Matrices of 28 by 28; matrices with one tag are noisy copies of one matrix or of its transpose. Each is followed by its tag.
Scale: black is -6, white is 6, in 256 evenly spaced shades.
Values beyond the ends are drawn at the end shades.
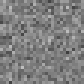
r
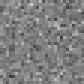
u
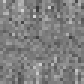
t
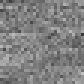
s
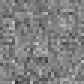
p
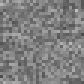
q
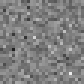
u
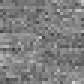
s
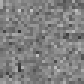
q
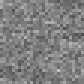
q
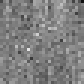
s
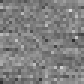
s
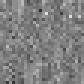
t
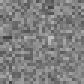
r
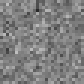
r
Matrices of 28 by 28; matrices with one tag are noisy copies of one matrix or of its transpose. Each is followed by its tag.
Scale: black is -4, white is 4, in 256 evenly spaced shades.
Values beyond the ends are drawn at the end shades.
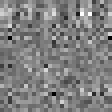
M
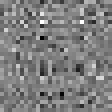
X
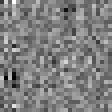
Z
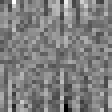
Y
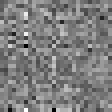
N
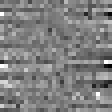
Y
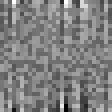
Y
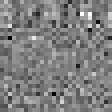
M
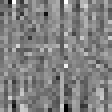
Y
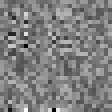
N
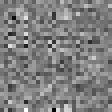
N
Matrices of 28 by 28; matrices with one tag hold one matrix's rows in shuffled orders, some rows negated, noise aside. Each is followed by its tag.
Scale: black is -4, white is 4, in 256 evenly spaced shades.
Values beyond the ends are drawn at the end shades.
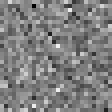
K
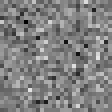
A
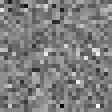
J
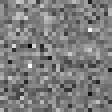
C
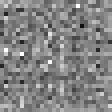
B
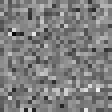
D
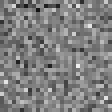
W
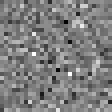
K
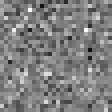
C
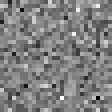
J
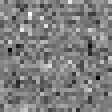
C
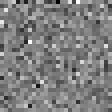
W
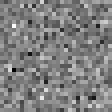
D
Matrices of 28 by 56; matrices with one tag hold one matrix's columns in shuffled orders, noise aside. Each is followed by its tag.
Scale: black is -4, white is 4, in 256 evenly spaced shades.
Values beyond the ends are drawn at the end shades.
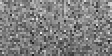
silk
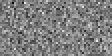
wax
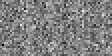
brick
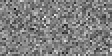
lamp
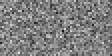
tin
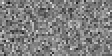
wax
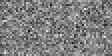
tin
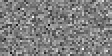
lamp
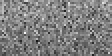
silk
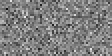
lamp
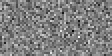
tin
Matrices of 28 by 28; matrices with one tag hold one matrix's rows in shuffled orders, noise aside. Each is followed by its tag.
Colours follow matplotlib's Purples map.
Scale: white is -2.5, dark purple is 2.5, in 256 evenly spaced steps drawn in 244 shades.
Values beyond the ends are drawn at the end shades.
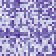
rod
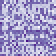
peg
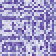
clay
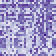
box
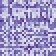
peg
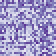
box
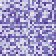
rod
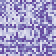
box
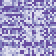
clay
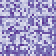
rod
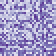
box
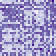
clay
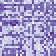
clay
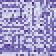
clay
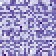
rod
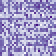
peg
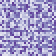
rod
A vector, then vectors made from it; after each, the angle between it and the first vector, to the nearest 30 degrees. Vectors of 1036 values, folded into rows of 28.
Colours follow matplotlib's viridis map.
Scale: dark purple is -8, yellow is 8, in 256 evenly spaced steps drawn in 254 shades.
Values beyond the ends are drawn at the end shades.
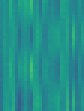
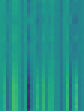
90 degrees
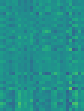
120 degrees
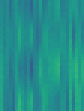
150 degrees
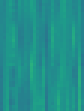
60 degrees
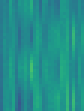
30 degrees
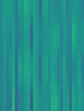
60 degrees
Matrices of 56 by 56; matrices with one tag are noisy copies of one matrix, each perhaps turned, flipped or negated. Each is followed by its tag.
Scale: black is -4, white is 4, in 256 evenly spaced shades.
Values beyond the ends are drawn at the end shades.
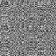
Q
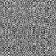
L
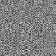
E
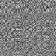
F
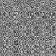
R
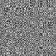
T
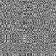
E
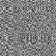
F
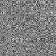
R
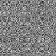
R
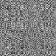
L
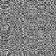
Q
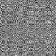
L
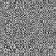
T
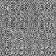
L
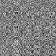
R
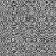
R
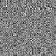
T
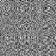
F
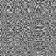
F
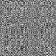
L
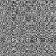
R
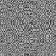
E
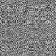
L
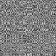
E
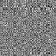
T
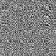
T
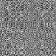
L
